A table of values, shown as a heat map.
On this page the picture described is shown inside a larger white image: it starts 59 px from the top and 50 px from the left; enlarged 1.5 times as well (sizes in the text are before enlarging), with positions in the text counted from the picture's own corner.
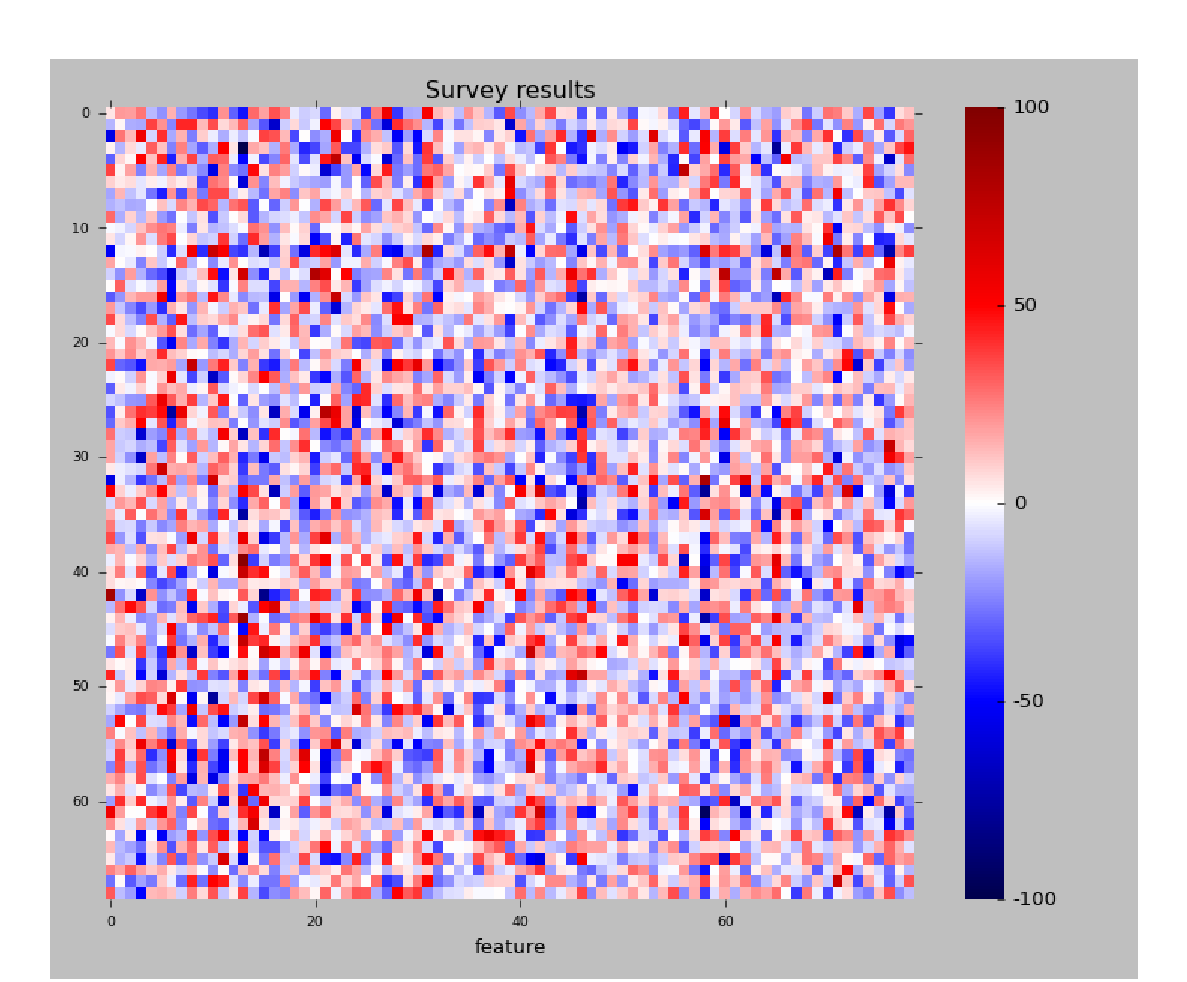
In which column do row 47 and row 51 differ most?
19
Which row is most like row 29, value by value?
17
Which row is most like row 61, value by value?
33
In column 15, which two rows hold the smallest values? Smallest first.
42, 12
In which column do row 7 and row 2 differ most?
5
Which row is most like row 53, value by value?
60
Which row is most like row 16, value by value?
4
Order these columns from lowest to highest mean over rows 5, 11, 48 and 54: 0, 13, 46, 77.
13, 46, 77, 0
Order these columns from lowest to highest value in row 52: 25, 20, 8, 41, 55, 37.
20, 37, 41, 25, 55, 8
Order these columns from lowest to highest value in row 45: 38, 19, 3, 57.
38, 3, 19, 57
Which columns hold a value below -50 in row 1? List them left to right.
16, 27, 39
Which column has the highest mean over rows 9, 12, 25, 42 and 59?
31
